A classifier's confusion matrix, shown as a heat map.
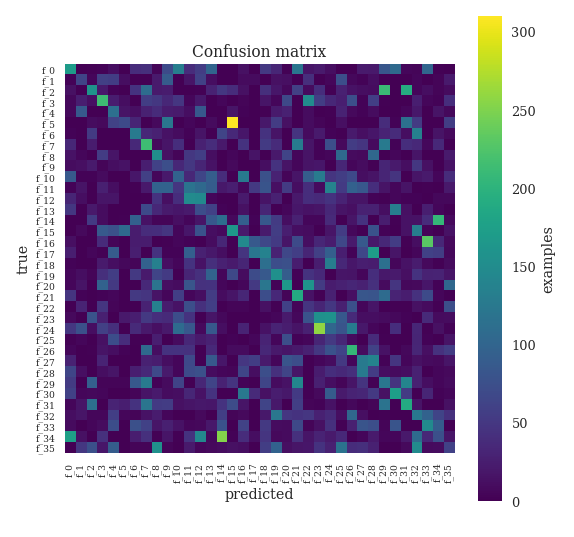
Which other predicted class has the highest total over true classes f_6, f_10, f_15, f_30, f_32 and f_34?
f_14
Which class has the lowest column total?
f_5
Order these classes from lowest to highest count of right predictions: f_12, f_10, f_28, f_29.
f_28, f_10, f_29, f_12
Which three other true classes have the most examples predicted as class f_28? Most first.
f_17, f_27, f_8
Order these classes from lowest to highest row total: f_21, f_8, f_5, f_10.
f_8, f_5, f_21, f_10
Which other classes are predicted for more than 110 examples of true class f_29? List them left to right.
f_7, f_21, f_31
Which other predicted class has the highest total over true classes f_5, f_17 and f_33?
f_15
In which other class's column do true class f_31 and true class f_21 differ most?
f_2
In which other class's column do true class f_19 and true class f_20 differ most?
f_22
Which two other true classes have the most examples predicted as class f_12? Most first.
f_34, f_11
